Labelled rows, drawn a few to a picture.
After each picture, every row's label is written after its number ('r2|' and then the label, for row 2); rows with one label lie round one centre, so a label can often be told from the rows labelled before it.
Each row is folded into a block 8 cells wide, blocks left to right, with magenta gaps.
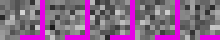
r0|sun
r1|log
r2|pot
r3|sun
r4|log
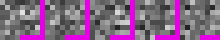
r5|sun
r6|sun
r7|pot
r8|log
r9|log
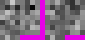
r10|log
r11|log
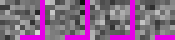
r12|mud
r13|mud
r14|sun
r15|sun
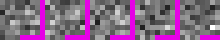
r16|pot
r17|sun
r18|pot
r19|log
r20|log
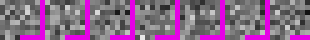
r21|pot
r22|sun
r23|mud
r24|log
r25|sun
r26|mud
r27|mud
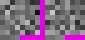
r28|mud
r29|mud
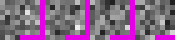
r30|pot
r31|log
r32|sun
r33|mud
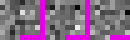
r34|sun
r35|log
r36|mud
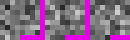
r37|log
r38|sun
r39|pot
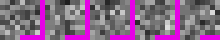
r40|mud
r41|sun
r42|sun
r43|log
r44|sun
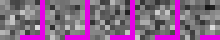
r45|sun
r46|log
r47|mud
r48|sun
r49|log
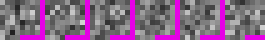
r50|sun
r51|pot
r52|sun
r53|log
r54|log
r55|sun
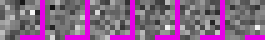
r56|sun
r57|log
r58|mud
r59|log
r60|mud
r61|log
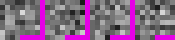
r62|sun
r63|mud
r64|pot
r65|pot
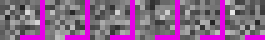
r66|pot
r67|mud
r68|pot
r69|sun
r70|mud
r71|mud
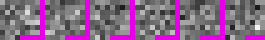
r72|pot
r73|sun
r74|log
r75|mud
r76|sun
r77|log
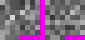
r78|sun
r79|pot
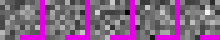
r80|sun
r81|mud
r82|mud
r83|pot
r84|pot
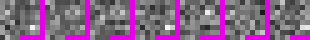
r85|log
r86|sun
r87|sun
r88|log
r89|pot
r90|mud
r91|log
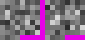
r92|mud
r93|sun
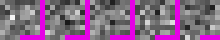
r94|sun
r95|sun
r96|sun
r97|pot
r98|log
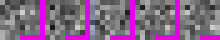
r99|sun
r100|log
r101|mud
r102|log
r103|log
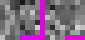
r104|sun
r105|log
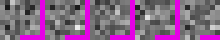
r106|log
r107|log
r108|pot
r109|sun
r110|log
